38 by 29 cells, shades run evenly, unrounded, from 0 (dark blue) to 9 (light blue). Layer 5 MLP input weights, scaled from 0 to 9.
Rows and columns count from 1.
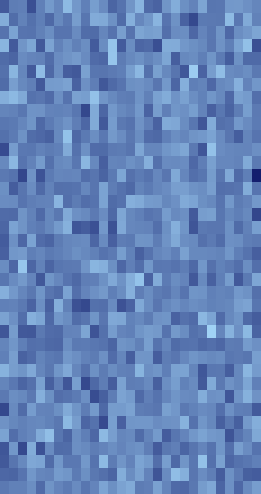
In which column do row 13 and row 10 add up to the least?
12
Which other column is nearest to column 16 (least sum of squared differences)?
7
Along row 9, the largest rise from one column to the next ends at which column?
11
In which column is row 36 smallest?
1
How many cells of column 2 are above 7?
3
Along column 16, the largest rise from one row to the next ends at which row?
22
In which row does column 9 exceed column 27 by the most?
33
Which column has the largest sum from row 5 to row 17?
24
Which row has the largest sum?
8
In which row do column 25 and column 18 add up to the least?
37
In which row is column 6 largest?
34
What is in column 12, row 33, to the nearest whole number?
2
